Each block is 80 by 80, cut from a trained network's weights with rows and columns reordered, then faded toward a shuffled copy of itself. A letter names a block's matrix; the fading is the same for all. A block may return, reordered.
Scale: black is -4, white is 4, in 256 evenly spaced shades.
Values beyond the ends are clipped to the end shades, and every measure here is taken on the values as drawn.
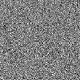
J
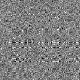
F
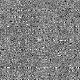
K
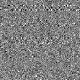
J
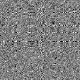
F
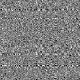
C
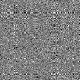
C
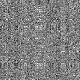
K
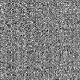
K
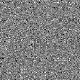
J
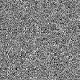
J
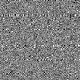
J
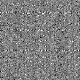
K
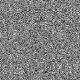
J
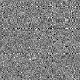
F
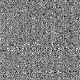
K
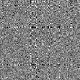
C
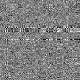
F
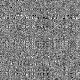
K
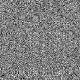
J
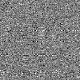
J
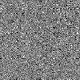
J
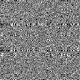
C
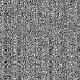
K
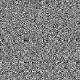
C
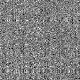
K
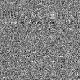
J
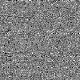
J
